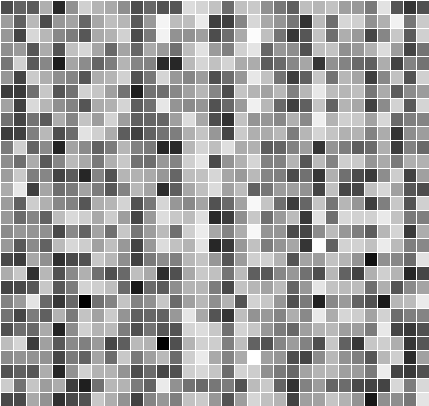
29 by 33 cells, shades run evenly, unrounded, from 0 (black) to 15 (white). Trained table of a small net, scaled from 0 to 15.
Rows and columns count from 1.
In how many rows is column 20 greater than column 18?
24
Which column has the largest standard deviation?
13
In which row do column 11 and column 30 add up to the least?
22
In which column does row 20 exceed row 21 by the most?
11
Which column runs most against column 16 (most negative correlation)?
21
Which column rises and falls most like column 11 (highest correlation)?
2
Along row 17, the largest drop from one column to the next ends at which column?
32
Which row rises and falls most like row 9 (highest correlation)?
23
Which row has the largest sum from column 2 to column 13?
16
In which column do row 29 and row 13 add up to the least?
29
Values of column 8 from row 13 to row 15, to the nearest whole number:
8 7 10
